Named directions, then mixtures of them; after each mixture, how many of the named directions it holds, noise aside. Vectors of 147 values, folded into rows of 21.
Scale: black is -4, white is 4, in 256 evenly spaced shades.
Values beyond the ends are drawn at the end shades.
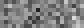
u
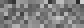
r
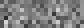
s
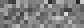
one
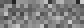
one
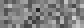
one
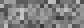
two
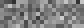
two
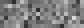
three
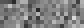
three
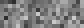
three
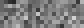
three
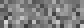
one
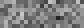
two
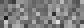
two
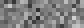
two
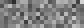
two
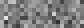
two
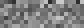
one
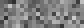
three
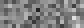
one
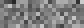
two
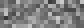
two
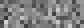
one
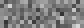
three
